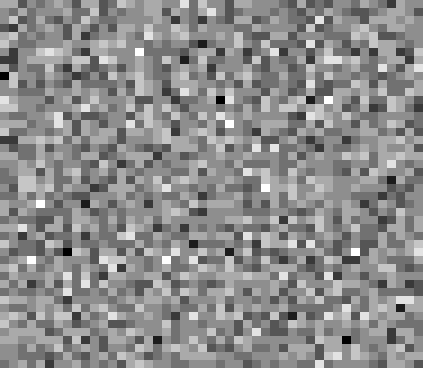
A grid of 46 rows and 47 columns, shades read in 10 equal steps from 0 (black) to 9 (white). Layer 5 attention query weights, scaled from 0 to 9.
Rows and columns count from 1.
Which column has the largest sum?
37
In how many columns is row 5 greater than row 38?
16
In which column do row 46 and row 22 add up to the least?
47
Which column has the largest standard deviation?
35
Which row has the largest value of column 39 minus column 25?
13
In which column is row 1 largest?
21
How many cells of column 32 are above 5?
11
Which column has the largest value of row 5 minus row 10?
1
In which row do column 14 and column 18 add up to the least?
29
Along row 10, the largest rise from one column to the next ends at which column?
2
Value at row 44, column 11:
5
